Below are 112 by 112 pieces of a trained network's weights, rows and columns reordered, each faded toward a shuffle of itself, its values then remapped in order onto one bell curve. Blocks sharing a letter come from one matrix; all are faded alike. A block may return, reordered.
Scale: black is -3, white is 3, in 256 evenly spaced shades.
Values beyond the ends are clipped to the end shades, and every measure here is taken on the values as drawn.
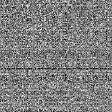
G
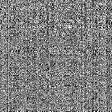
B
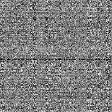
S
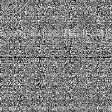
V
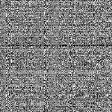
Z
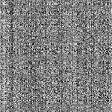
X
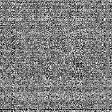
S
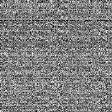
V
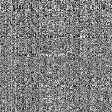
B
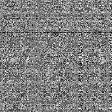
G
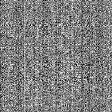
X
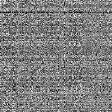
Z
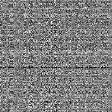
V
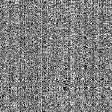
X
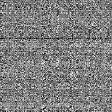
G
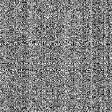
B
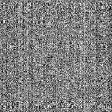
B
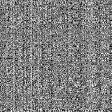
B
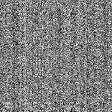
B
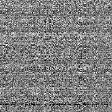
V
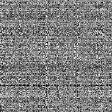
Z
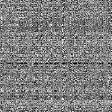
Z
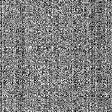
X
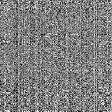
X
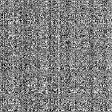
X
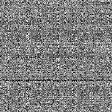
S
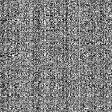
X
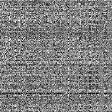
Z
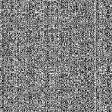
B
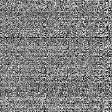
Z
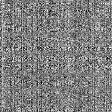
X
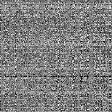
Z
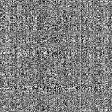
B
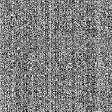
X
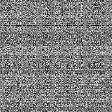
Z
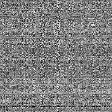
V
